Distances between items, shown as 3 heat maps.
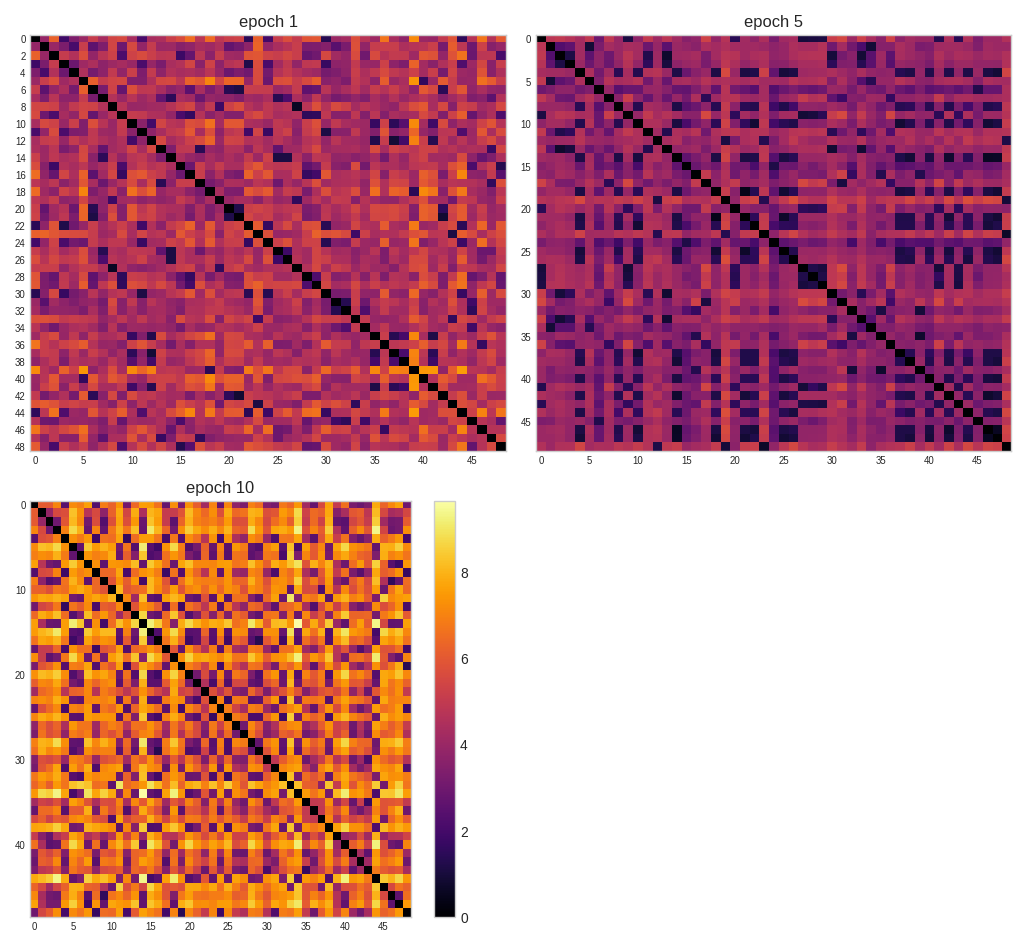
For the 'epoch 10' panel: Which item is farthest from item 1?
34
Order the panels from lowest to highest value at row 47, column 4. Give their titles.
epoch 5, epoch 1, epoch 10
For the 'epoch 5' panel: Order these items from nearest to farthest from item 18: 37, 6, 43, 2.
37, 6, 43, 2
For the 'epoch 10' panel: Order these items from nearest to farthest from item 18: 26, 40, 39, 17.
40, 39, 17, 26
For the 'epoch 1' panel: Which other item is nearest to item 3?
22
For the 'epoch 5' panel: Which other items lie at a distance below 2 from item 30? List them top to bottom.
2, 3, 11, 13, 33
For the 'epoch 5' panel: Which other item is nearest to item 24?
15
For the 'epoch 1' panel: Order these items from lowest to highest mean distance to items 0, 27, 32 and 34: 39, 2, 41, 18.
41, 2, 18, 39
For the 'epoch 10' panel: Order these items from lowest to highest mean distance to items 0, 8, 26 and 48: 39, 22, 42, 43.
42, 43, 22, 39
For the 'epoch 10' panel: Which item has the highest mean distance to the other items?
33
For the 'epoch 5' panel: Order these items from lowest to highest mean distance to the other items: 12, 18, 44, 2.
18, 44, 2, 12
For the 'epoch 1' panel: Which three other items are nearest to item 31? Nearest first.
32, 45, 1
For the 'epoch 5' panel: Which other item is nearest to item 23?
48
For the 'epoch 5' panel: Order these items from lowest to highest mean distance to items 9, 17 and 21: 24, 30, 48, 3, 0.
24, 0, 3, 30, 48
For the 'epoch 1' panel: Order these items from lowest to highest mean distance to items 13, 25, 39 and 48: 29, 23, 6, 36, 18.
18, 6, 36, 29, 23
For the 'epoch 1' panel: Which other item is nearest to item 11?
30
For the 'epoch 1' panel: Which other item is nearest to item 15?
48
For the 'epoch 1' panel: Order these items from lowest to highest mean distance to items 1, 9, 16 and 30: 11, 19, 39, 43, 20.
20, 11, 19, 39, 43
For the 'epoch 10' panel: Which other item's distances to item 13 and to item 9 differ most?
14
